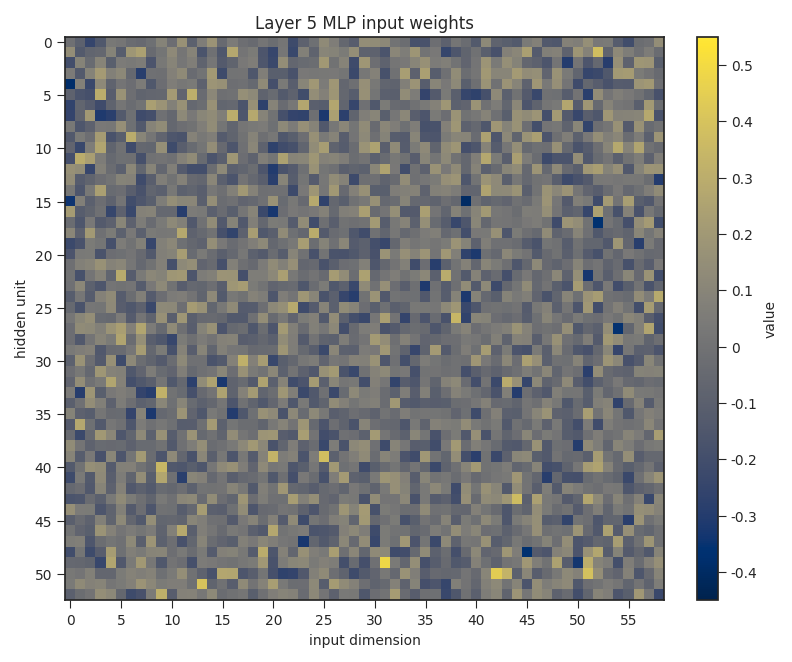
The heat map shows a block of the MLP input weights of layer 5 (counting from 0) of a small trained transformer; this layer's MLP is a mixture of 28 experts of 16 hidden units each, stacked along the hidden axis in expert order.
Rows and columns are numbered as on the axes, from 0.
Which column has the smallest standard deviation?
32
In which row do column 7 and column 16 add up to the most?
1
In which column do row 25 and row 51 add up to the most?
13
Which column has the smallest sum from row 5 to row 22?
39
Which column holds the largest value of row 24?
58
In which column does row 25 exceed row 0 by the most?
22
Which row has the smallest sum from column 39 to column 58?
5
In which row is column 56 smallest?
19
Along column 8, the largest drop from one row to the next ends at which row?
7
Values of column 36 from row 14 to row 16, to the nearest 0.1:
0.1 -0.1 0
